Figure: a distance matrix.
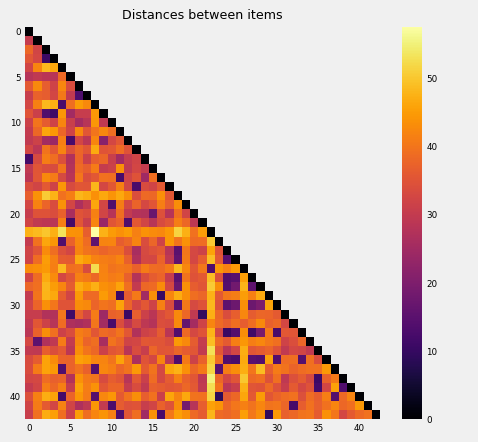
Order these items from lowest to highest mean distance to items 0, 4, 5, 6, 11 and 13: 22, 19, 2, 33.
33, 19, 2, 22
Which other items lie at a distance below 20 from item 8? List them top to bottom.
4, 23, 37, 40
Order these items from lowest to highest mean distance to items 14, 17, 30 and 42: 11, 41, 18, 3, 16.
16, 11, 18, 41, 3
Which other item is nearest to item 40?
23
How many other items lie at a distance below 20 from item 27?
7
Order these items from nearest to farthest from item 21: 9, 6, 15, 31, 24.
31, 9, 15, 24, 6
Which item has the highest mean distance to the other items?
22
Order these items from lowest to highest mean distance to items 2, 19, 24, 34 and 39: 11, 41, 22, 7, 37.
41, 7, 11, 37, 22
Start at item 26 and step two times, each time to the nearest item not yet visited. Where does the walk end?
7
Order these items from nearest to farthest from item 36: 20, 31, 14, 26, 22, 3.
20, 14, 31, 3, 26, 22
